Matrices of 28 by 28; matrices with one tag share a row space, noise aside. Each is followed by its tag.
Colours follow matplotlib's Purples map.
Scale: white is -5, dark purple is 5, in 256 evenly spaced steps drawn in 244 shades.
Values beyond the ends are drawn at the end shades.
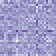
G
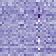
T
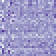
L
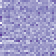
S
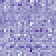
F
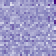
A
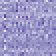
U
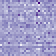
T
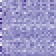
S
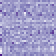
S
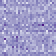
U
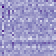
L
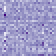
U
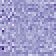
L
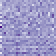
S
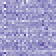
U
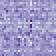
F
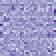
A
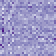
L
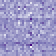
F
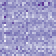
U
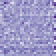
A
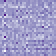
U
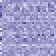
S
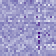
T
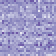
T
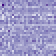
L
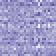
T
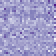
A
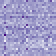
U
